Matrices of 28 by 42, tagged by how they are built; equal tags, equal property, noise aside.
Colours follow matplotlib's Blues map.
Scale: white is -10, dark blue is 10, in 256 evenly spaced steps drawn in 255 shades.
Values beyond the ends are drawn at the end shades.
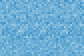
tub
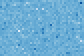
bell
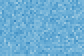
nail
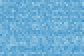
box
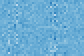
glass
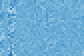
glass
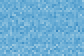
tub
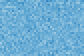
nail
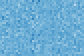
glass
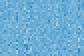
glass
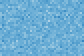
tub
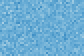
nail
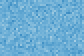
nail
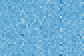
glass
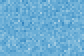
tub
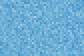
nail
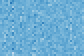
glass
